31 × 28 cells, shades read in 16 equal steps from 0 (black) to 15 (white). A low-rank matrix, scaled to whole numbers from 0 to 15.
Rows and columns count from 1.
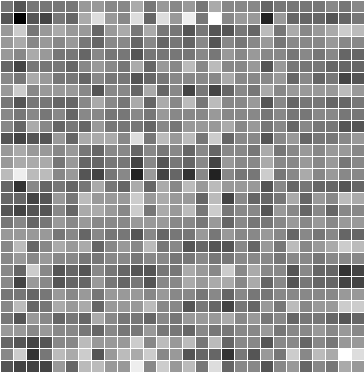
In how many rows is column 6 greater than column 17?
12
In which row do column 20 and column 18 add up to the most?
23
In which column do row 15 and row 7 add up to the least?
11
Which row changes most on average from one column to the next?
2
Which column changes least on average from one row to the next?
19
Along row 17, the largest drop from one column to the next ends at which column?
18
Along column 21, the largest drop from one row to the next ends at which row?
16
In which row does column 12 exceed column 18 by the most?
30
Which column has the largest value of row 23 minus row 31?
3
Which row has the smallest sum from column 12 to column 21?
15
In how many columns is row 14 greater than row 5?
11
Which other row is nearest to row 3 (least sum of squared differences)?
21
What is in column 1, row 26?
8
